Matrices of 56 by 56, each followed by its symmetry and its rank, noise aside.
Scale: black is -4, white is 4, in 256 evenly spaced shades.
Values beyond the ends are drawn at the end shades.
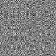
antisymmetric, rank six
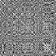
symmetric, rank four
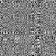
no symmetry, rank six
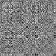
symmetric, rank five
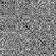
symmetric, rank six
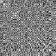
symmetric, rank six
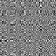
antisymmetric, rank four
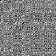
symmetric, rank six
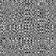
antisymmetric, rank four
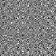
no symmetry, rank six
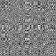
symmetric, rank five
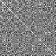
symmetric, rank five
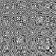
symmetric, rank six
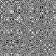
symmetric, rank six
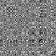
symmetric, rank six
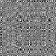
symmetric, rank four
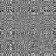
antisymmetric, rank four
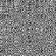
antisymmetric, rank six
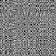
symmetric, rank five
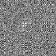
symmetric, rank six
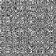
symmetric, rank six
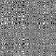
antisymmetric, rank four
